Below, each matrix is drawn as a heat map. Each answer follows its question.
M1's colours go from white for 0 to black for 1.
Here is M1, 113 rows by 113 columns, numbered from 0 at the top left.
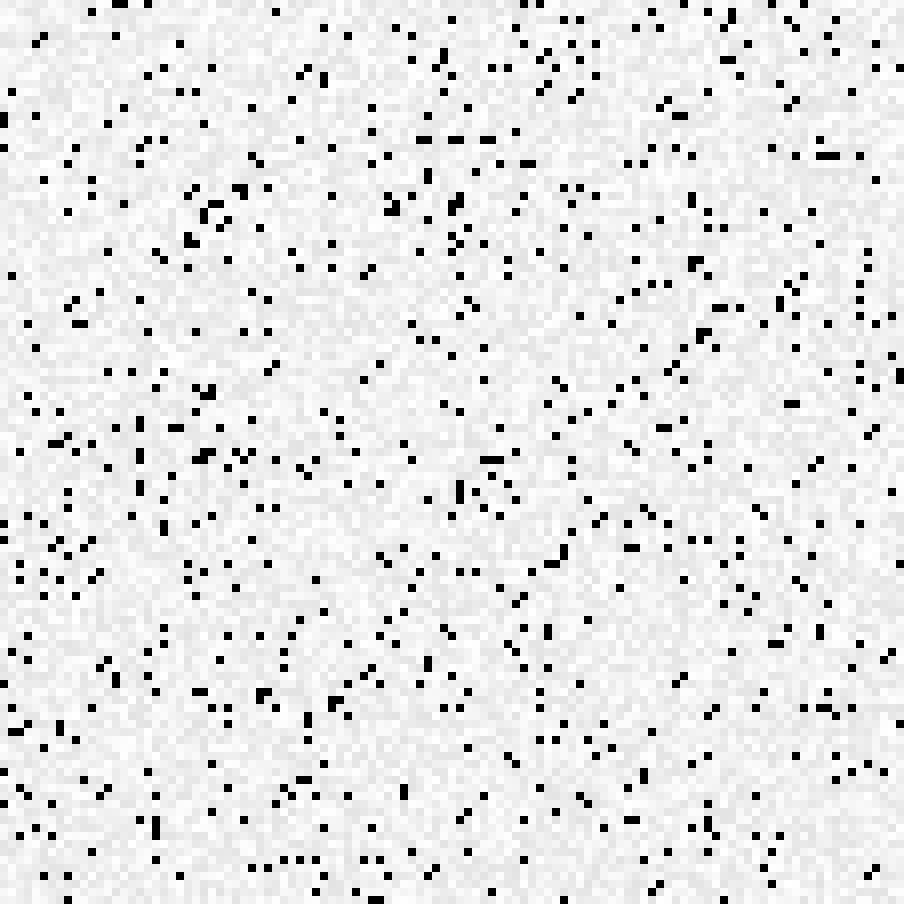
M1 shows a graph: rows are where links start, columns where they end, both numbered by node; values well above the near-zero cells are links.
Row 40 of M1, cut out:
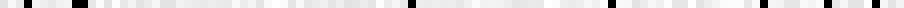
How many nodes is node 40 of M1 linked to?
8
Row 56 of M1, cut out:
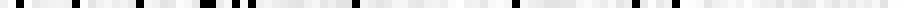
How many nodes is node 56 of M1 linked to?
11
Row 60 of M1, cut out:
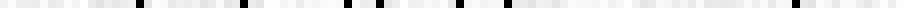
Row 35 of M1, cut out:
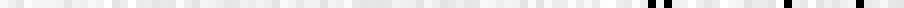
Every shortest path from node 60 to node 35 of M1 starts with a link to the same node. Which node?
node 47
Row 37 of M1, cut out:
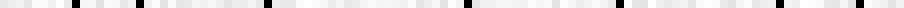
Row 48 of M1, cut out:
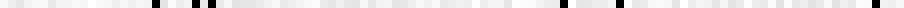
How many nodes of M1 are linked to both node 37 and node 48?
1
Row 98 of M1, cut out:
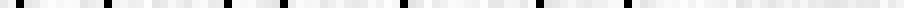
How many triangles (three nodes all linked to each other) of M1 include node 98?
0
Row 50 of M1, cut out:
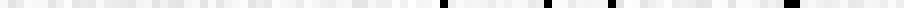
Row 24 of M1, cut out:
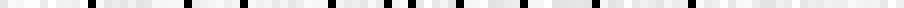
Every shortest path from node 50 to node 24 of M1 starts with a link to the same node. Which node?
node 55
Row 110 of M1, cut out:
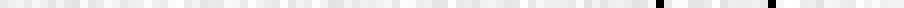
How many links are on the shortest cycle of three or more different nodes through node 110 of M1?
6
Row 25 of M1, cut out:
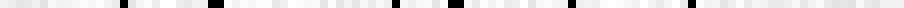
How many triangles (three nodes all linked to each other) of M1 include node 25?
3
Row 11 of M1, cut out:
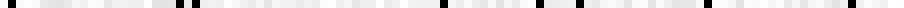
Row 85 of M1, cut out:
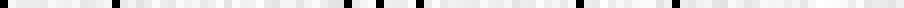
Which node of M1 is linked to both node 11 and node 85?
node 72
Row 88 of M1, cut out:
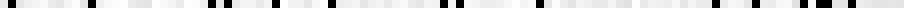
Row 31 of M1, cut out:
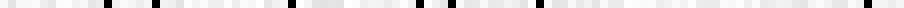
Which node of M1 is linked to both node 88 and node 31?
node 67
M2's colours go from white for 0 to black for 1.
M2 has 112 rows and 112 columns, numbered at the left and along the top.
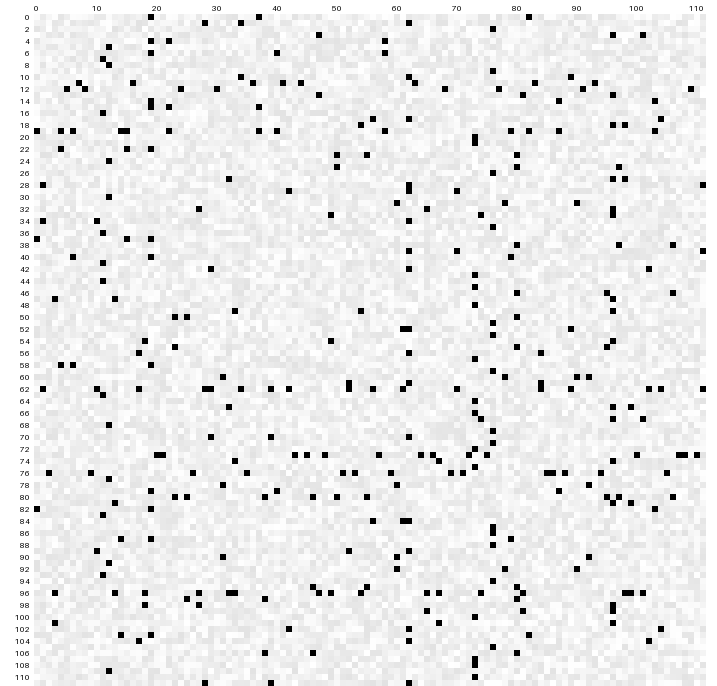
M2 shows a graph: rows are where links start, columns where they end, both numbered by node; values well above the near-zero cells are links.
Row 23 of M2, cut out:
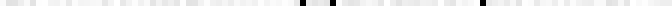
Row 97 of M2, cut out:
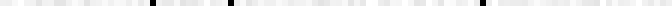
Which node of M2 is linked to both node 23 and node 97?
node 80
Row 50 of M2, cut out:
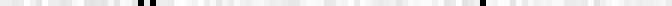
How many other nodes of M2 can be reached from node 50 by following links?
9
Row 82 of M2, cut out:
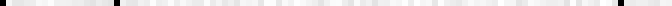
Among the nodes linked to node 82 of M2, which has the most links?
node 19
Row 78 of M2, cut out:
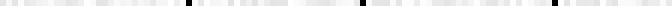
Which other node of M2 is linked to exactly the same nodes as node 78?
node 90
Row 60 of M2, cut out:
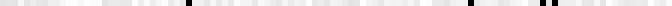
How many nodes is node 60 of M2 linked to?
4
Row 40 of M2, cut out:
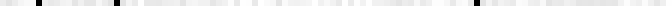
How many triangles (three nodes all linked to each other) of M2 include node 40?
2
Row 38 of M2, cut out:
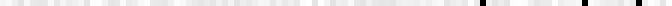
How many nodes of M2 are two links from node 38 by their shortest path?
6
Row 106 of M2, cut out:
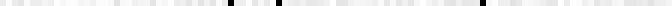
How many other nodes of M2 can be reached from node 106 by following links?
9
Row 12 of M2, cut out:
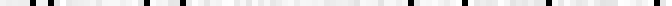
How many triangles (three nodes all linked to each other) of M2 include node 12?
0
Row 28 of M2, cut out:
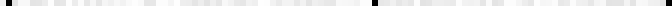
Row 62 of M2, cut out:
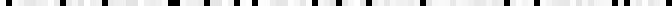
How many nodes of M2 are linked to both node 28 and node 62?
2
